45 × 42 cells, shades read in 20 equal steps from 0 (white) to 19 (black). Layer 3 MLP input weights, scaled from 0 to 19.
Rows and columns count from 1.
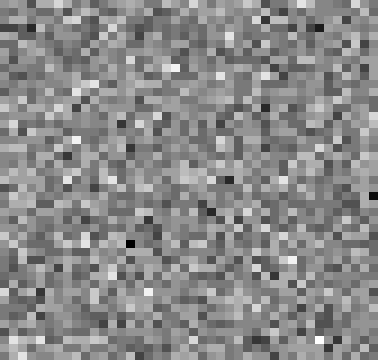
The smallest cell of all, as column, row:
36, 43
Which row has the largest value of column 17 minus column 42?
28
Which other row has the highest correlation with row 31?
19
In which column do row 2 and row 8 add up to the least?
15
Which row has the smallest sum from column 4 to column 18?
11
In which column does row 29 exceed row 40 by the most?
18
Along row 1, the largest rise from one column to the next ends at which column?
30
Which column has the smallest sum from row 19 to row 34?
3
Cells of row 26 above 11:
7
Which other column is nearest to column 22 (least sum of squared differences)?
20
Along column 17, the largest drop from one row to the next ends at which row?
37
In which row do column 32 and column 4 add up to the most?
4
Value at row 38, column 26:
5
